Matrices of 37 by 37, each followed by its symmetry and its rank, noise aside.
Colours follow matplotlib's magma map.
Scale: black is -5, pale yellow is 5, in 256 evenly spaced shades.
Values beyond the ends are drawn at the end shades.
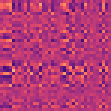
no symmetry, rank two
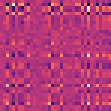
no symmetry, rank one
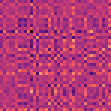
symmetric, rank three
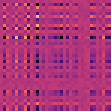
symmetric, rank one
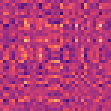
no symmetry, rank three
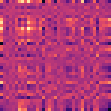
symmetric, rank two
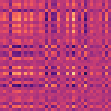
symmetric, rank one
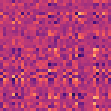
no symmetry, rank three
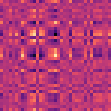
symmetric, rank one
